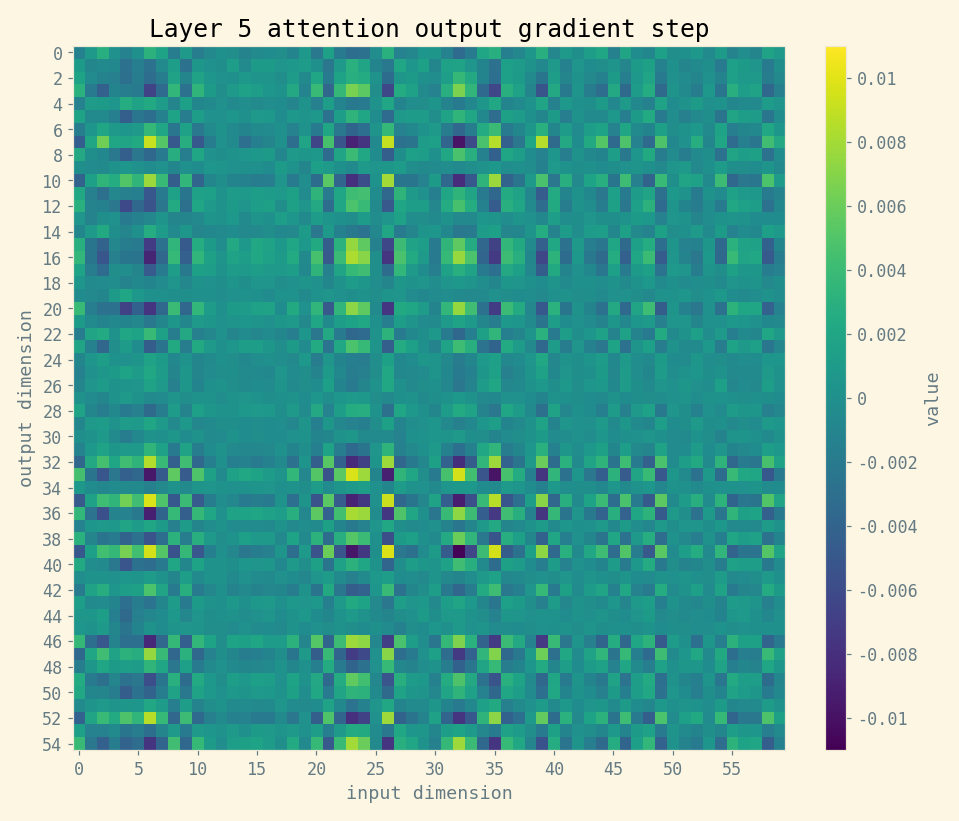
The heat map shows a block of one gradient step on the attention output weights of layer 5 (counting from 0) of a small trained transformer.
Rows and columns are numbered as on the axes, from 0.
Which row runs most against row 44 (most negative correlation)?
19
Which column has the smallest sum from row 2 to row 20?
6
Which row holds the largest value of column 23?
33
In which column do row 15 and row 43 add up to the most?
23
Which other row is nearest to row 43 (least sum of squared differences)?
53
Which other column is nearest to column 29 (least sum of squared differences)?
42
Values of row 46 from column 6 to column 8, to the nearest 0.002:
-0.008 -0.004 0.004
